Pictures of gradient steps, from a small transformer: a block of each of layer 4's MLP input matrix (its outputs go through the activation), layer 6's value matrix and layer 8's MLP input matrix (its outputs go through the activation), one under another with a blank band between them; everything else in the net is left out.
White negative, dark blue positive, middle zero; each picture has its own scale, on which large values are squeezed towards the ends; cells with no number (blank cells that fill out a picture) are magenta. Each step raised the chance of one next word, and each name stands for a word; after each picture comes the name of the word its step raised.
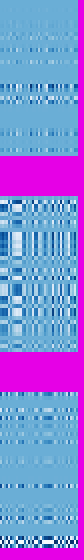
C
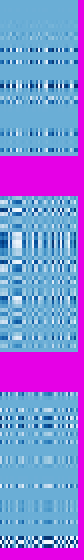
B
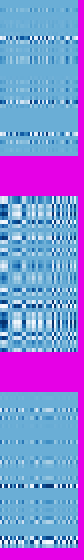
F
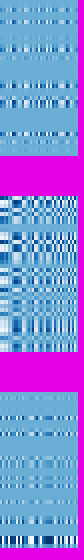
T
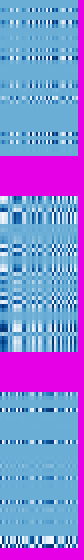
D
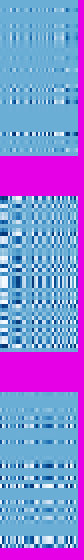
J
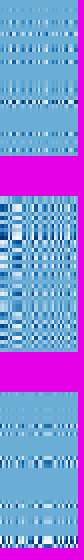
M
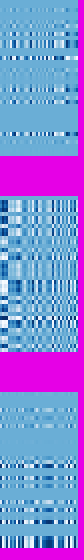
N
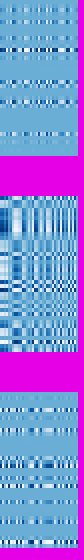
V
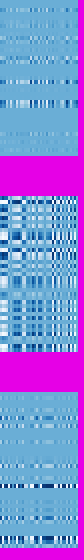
T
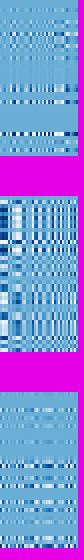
M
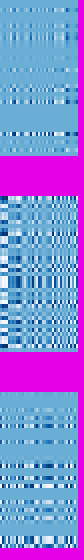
J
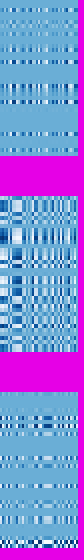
B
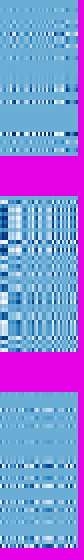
M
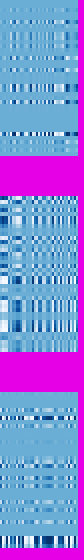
T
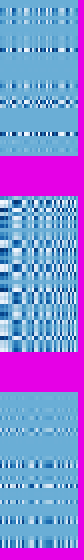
M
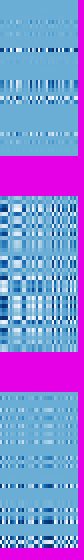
N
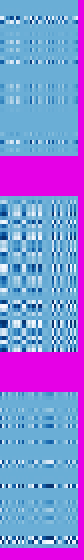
F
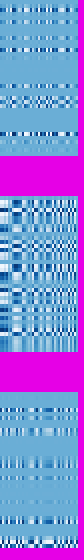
D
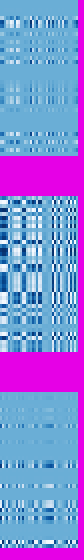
M
